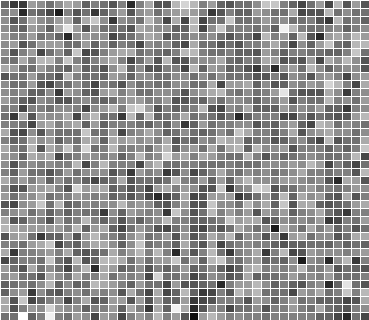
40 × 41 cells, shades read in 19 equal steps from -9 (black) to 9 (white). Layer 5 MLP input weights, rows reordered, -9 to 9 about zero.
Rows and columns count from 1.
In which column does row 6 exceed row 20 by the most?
41
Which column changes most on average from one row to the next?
37
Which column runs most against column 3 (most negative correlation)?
22
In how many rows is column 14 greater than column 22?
17
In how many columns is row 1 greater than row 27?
19
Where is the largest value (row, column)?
40, 3
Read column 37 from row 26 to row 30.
-3 -1 -5 2 1
